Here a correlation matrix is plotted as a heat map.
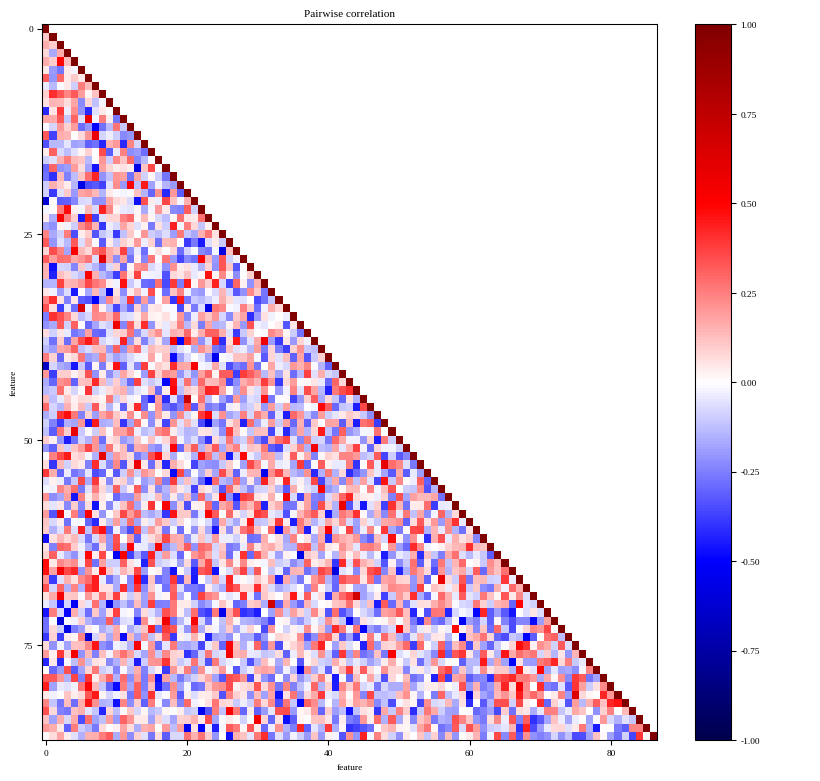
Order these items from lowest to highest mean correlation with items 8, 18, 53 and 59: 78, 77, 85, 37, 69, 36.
77, 37, 85, 78, 36, 69
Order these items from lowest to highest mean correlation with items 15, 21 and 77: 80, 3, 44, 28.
3, 80, 28, 44
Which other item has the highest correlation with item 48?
53
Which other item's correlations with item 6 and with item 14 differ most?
11
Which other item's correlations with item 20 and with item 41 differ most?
45
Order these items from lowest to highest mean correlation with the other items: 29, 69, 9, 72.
72, 9, 29, 69
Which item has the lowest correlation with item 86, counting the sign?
26
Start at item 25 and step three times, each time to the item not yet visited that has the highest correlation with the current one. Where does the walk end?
5
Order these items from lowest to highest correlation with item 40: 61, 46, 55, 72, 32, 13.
55, 13, 32, 72, 46, 61
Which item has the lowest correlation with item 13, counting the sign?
17
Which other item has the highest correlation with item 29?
60
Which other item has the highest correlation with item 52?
8
